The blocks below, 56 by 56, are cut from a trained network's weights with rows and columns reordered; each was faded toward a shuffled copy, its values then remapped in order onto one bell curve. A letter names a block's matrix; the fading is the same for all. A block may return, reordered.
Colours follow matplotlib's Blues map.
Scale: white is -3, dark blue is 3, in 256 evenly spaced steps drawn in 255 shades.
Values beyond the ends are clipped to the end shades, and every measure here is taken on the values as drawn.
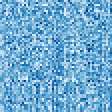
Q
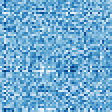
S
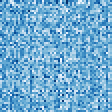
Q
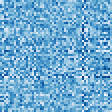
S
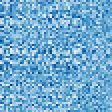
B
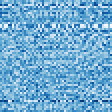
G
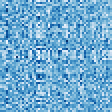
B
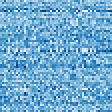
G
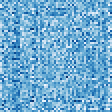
Q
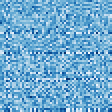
S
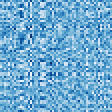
B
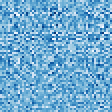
S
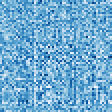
Q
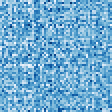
Q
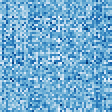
Q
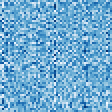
B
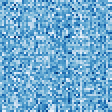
Q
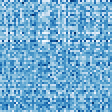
G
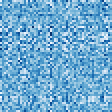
B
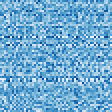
G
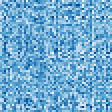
Q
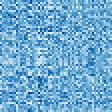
B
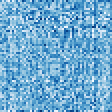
Q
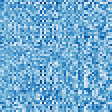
S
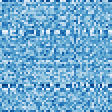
G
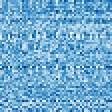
G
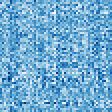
Q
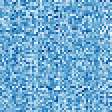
Q
